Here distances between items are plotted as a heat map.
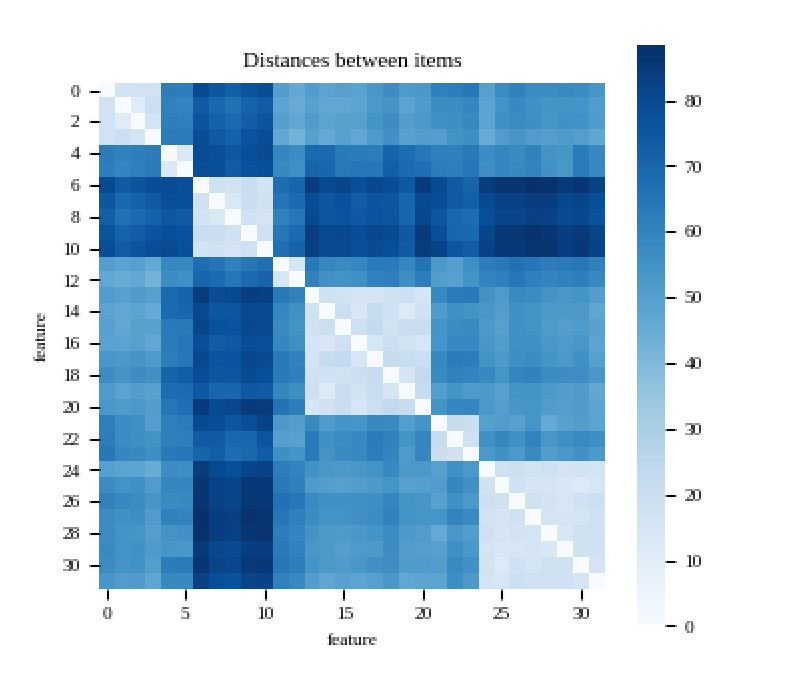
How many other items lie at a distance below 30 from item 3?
3
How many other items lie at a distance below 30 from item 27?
7
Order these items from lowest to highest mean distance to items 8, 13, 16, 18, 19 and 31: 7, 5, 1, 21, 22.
1, 21, 22, 7, 5
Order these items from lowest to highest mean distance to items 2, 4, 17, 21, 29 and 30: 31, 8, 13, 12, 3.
31, 3, 13, 12, 8
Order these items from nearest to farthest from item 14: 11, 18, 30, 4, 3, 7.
18, 3, 30, 11, 4, 7
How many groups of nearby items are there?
7
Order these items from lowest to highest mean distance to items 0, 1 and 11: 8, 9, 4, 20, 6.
20, 4, 8, 9, 6
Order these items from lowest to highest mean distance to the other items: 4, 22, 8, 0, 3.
3, 0, 22, 4, 8
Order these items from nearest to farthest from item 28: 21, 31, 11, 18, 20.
31, 21, 20, 18, 11
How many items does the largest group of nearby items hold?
8
